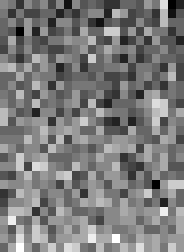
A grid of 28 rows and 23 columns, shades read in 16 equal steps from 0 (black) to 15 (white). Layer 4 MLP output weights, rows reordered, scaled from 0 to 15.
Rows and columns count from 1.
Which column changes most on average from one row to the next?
5
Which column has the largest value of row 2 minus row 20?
21
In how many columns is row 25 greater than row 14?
12
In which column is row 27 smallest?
7
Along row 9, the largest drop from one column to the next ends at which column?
23
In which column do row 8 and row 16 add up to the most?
4
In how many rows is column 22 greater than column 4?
11
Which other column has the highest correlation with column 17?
14
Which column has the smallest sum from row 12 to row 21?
17
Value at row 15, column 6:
11
